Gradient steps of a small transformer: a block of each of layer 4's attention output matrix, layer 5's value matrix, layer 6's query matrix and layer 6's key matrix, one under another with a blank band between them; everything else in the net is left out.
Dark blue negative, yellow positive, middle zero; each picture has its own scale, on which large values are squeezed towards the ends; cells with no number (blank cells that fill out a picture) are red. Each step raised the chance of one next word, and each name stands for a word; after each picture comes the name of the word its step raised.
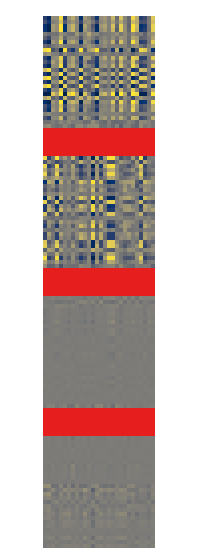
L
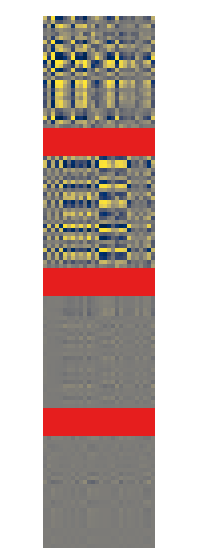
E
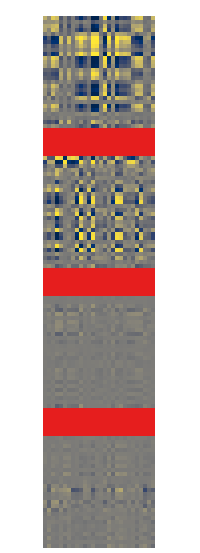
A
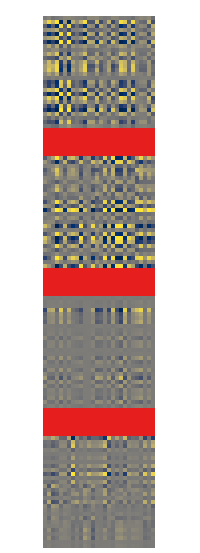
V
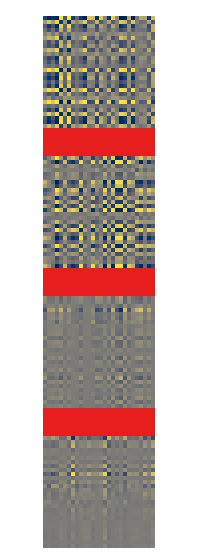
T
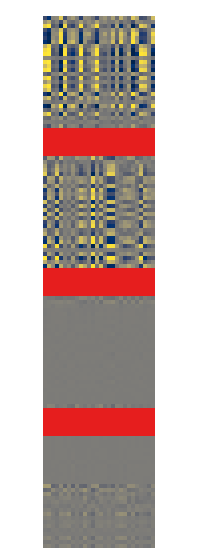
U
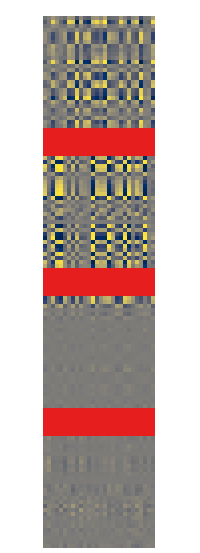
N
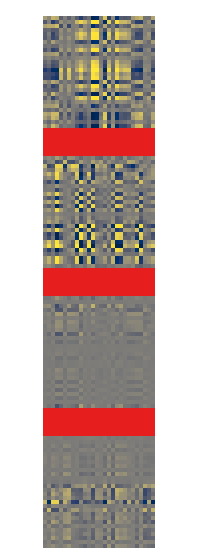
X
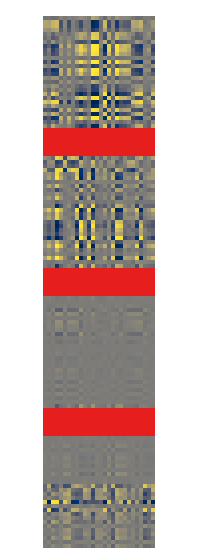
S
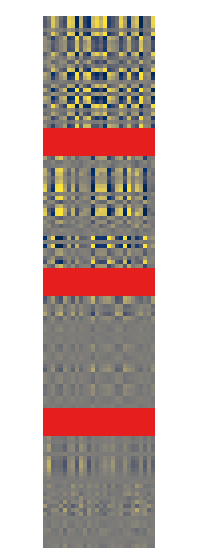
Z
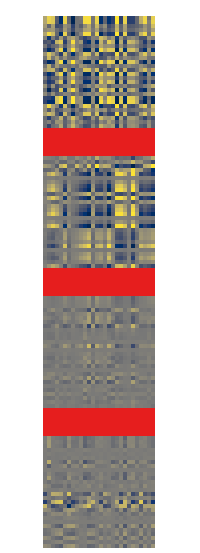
Z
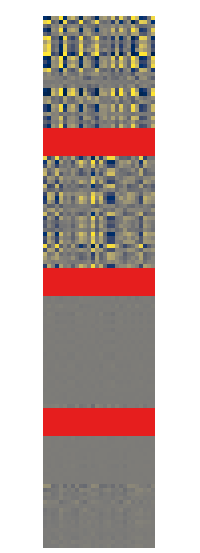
A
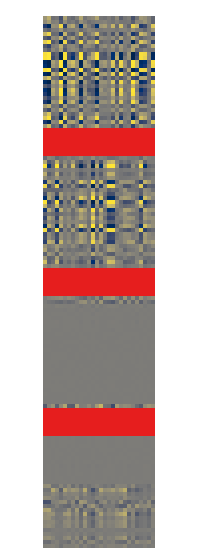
E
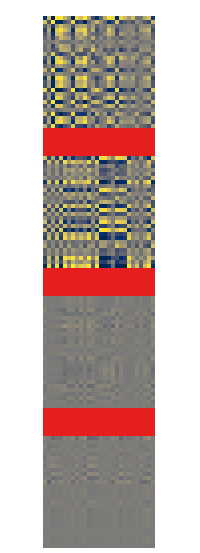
T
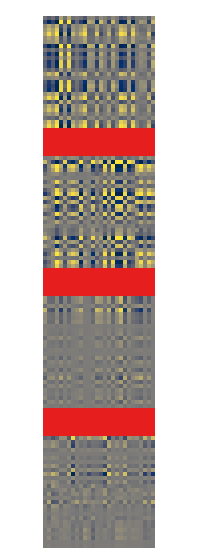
N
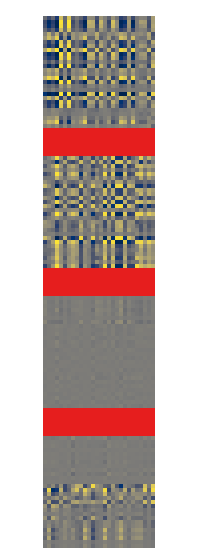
L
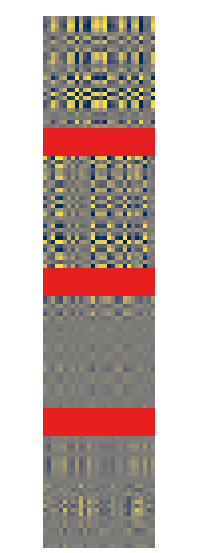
L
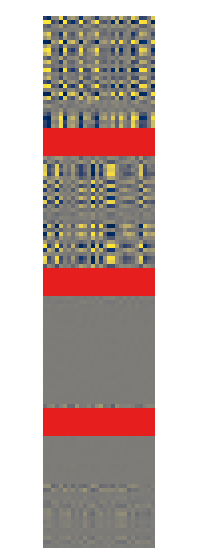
X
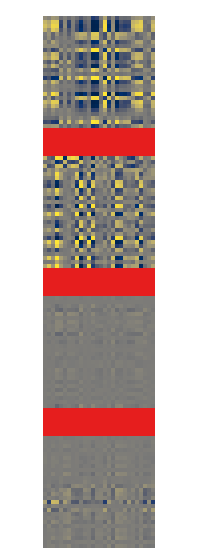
L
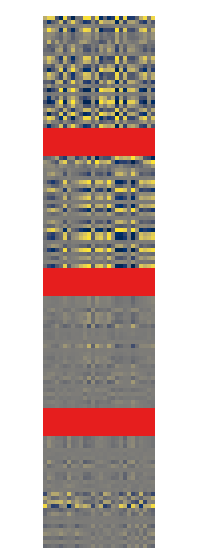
T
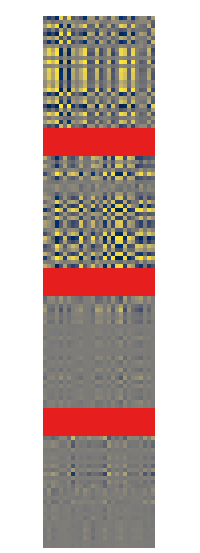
U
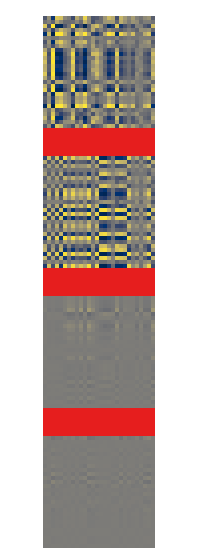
U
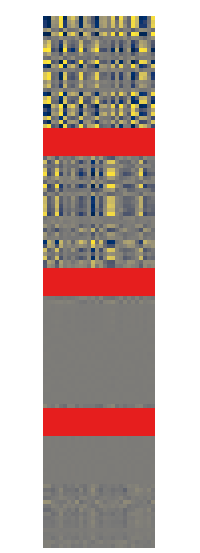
Z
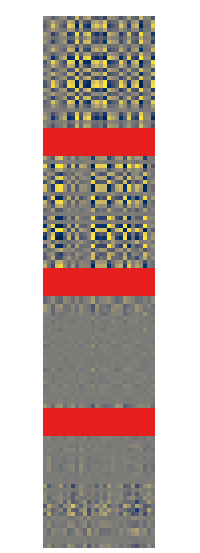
E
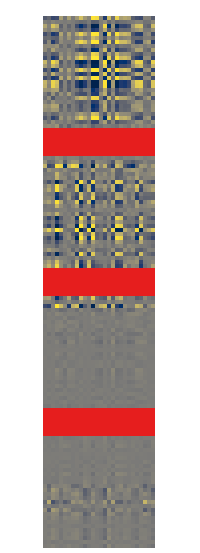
E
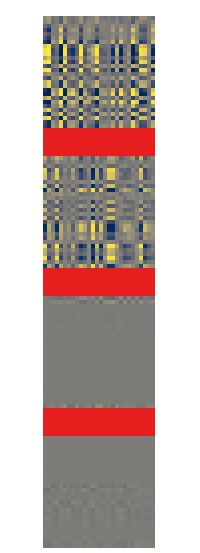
S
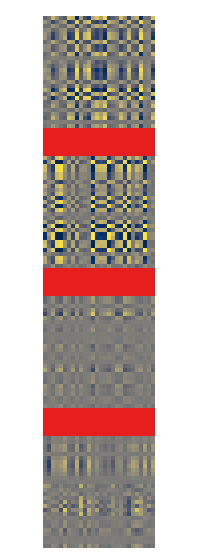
X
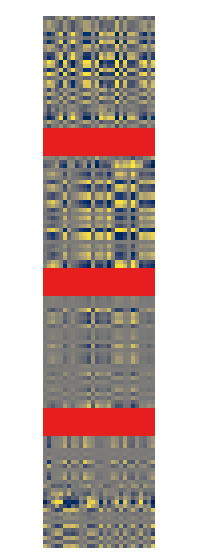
E
